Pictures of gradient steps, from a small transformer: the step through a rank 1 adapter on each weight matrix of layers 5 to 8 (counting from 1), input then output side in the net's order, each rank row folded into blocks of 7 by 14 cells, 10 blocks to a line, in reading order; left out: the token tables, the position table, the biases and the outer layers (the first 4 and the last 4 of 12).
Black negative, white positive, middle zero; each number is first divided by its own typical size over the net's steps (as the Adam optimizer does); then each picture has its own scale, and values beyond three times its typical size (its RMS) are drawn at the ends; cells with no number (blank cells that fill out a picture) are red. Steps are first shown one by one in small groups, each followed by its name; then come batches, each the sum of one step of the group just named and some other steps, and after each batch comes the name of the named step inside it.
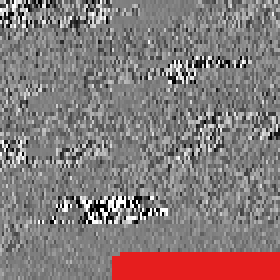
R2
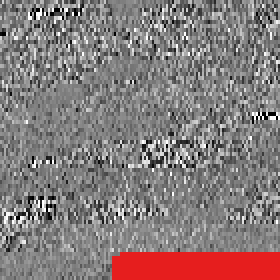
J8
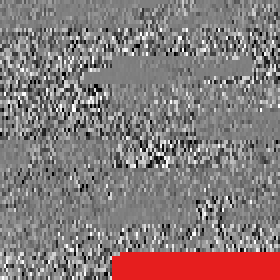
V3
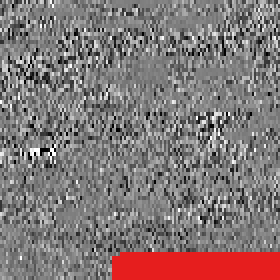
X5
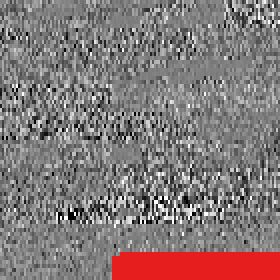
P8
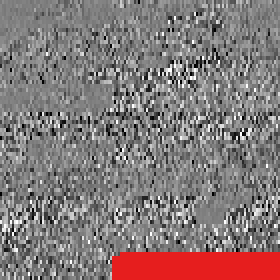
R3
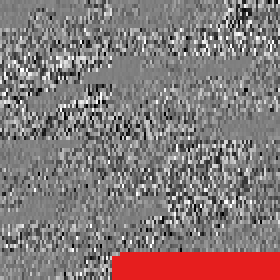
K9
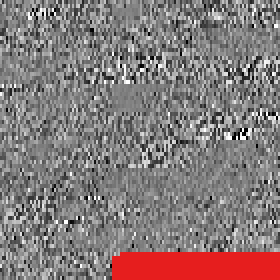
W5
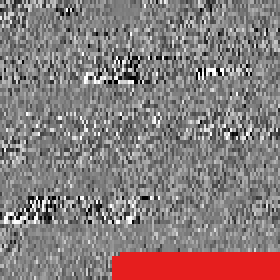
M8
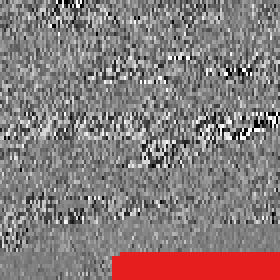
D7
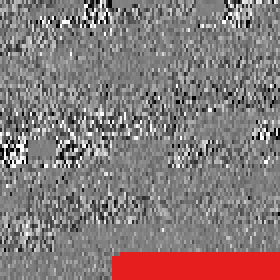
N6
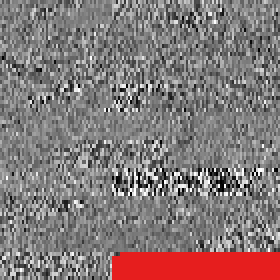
X5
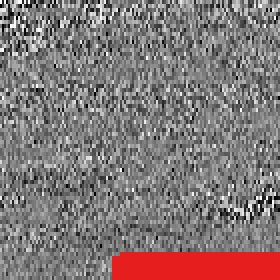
K9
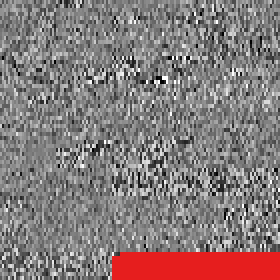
R3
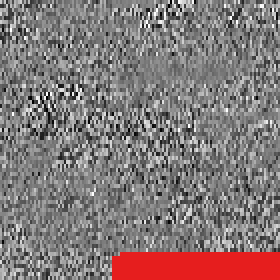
K9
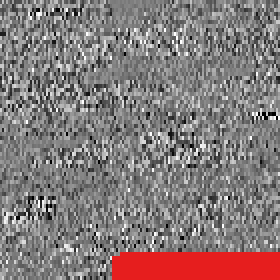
J8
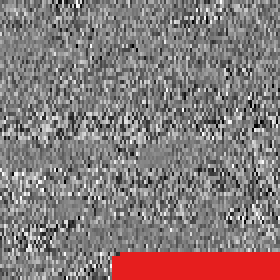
D7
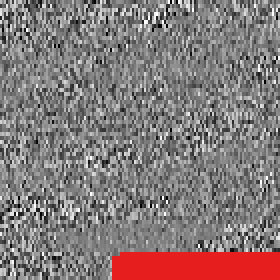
R2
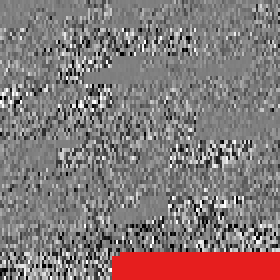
K9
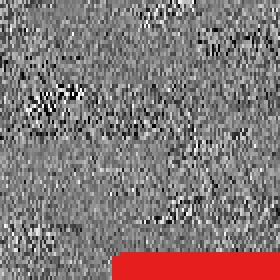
R3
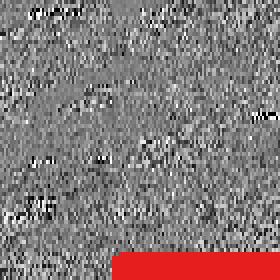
J8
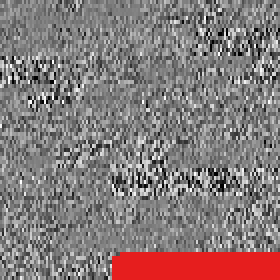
M8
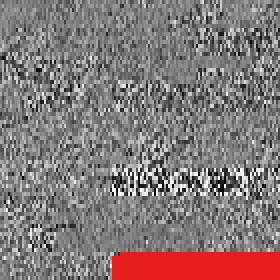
M8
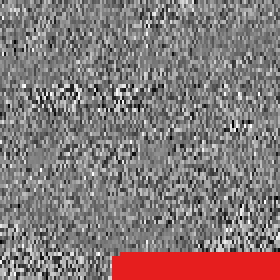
V3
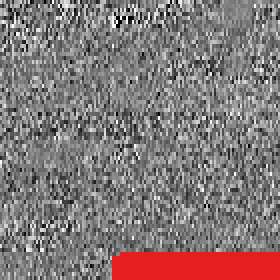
R3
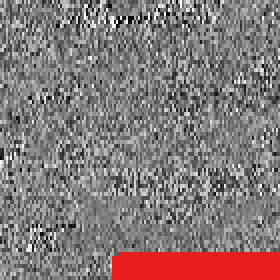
N6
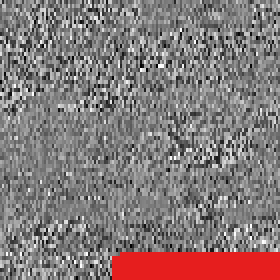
W5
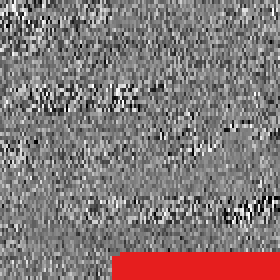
R2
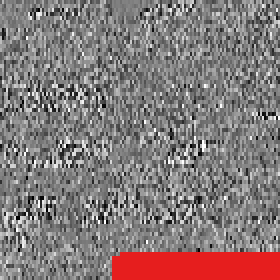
J8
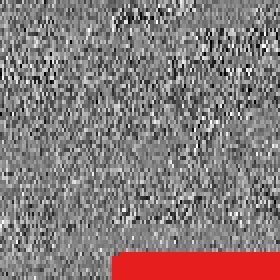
M8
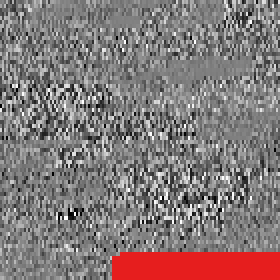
P8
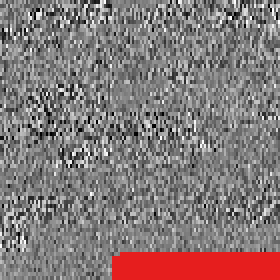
J8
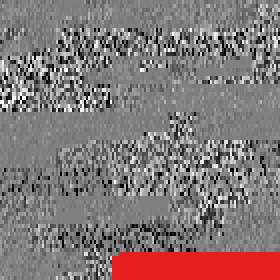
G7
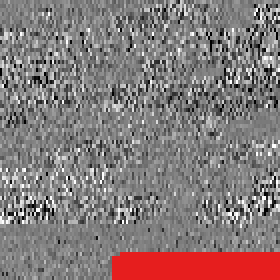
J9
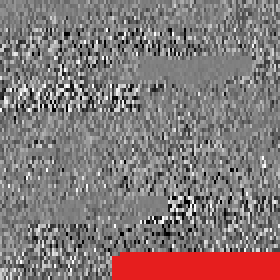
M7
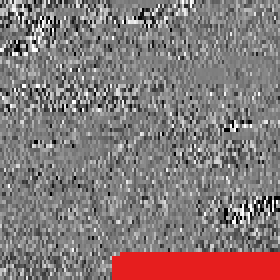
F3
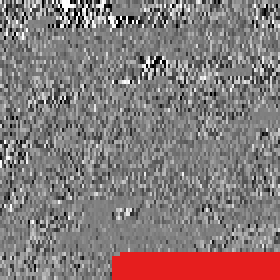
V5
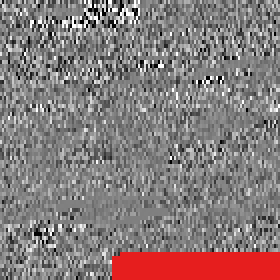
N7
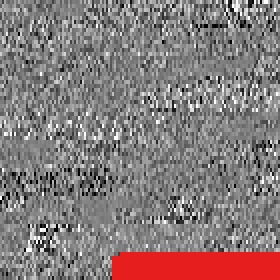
N7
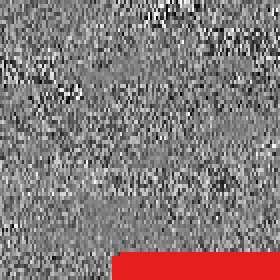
J9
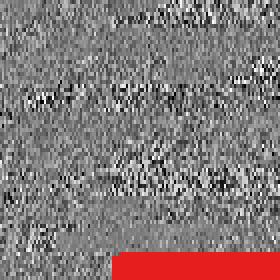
V5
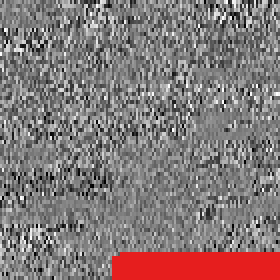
G7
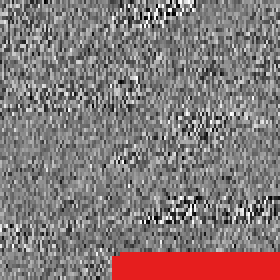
M7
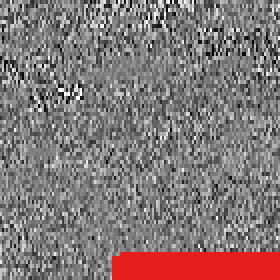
F3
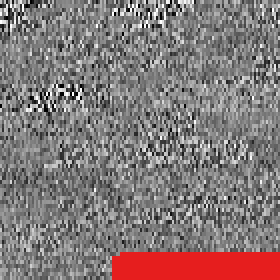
G7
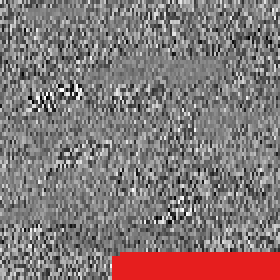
M7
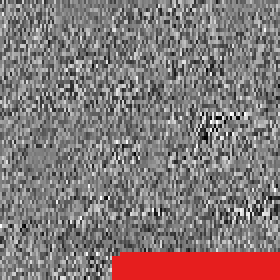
G7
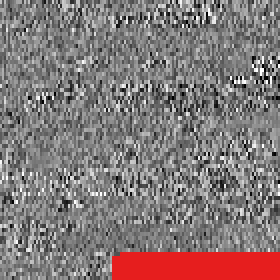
V5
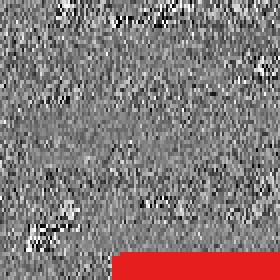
V5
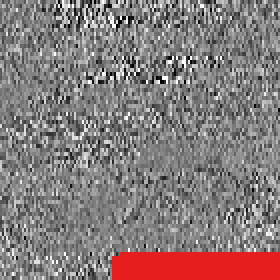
V5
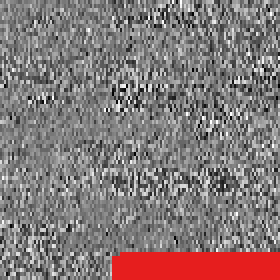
J9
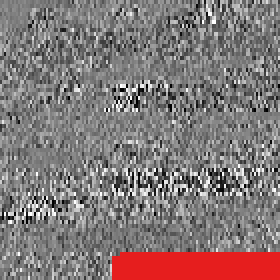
G7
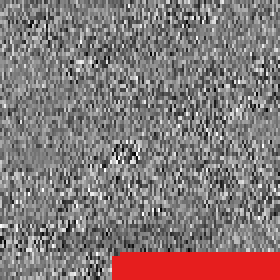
G7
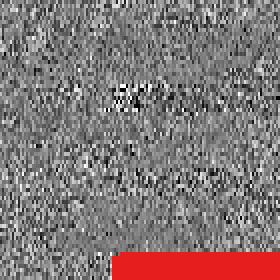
F3
